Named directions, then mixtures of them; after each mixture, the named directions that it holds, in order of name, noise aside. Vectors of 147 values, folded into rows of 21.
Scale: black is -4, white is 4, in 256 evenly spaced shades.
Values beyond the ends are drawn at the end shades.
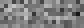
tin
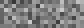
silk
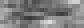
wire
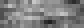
wire.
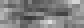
wire.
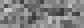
tin, wire.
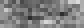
silk, wire.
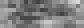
wire.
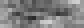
wire.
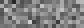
silk.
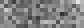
silk, wire.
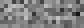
tin.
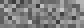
silk.
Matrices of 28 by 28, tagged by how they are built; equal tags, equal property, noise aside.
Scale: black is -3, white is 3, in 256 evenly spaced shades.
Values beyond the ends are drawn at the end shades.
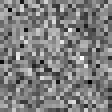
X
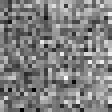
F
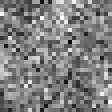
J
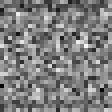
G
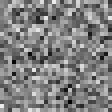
F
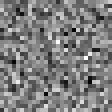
X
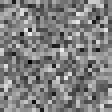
X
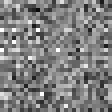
F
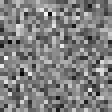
X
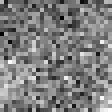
J
